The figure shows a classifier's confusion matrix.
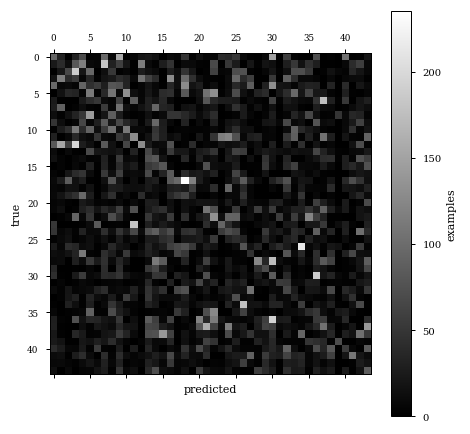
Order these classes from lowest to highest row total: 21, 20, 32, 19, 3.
20, 19, 32, 21, 3
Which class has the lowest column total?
39
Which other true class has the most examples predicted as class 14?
28
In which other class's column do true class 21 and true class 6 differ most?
37
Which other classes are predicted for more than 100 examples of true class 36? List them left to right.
20, 22, 30
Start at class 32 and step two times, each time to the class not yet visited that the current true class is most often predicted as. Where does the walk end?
4
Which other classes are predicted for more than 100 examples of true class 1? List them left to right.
4, 7, 12
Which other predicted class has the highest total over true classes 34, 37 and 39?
21
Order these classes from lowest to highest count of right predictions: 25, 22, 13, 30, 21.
25, 13, 30, 21, 22
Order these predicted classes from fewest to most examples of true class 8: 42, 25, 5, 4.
25, 42, 4, 5
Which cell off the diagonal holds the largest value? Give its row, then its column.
17, 18
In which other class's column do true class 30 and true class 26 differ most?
34
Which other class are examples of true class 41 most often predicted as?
27
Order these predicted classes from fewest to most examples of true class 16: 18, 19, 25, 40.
40, 19, 18, 25
